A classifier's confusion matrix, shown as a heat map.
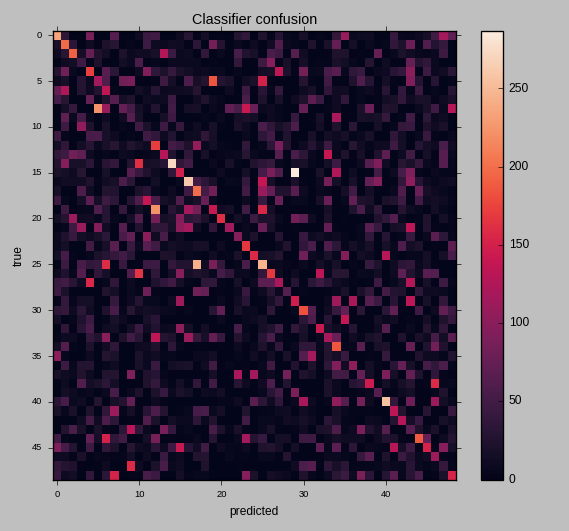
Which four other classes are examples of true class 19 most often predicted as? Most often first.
12, 25, 16, 17
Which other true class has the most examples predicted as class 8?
5
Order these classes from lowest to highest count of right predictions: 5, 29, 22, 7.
7, 22, 5, 29
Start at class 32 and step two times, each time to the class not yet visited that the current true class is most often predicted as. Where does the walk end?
29
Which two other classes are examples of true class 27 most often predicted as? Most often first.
4, 43
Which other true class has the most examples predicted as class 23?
8
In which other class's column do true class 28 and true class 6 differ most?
1
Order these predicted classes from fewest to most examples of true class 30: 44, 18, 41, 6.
18, 6, 44, 41
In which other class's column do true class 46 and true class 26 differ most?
10
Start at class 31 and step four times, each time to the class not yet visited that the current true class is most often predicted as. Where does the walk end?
9
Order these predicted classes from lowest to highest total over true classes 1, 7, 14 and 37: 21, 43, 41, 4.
21, 41, 4, 43
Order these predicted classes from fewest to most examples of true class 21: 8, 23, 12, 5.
23, 12, 8, 5
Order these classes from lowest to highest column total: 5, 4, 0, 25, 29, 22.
22, 5, 29, 0, 4, 25
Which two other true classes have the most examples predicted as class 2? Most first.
20, 13
